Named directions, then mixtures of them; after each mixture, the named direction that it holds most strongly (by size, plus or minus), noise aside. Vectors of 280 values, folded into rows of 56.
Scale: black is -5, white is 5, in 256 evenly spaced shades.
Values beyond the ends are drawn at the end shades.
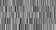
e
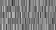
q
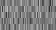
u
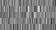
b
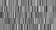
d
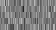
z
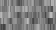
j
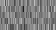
z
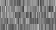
z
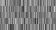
z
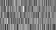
z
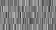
u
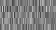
u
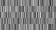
u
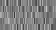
d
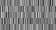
u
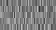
d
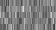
z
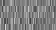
e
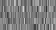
d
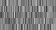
d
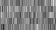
j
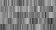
j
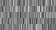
b
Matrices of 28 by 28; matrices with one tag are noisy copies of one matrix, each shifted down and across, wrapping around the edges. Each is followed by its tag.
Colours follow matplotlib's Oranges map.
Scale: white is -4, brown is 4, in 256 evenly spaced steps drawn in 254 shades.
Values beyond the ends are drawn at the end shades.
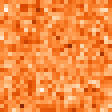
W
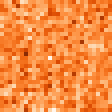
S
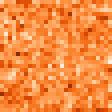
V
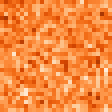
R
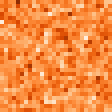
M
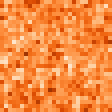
V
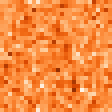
W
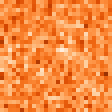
R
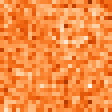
S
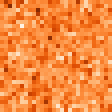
W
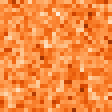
W
